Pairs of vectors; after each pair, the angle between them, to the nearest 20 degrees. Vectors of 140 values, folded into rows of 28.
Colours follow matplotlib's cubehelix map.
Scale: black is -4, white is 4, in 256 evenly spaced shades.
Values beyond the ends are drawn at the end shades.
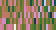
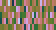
80 degrees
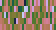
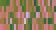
100 degrees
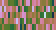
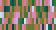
80 degrees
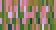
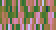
140 degrees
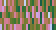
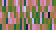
140 degrees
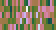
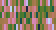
160 degrees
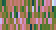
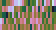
40 degrees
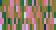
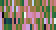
40 degrees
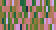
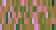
120 degrees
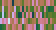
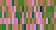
40 degrees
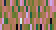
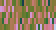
120 degrees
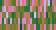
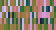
60 degrees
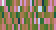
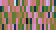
80 degrees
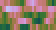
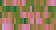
140 degrees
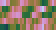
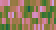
40 degrees
